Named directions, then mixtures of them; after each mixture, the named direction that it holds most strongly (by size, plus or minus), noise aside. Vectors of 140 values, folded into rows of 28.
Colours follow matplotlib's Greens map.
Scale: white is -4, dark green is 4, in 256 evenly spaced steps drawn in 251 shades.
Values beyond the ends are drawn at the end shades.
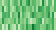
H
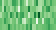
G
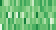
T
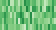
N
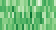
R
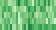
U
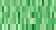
H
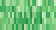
R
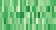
G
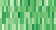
H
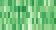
U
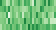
T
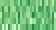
H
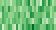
H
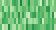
H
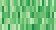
H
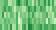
U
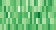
G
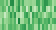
N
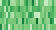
G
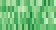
R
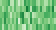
N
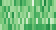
T
